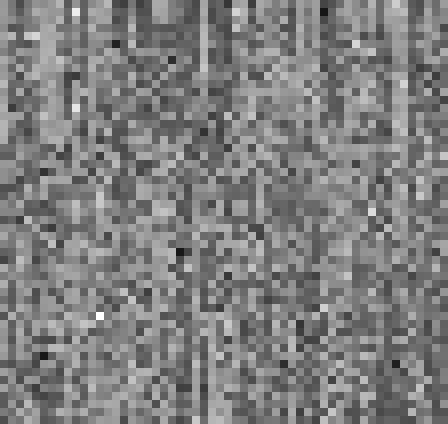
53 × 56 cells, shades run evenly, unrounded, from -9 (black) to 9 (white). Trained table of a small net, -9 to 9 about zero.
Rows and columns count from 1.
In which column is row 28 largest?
4
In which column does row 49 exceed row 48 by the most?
42
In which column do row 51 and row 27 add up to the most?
21
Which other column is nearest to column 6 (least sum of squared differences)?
7
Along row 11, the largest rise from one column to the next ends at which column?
10
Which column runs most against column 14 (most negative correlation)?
32
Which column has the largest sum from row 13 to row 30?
51
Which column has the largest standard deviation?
29
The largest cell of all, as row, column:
40, 13
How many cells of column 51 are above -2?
46
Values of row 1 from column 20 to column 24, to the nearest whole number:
3 3 0 -1 -2
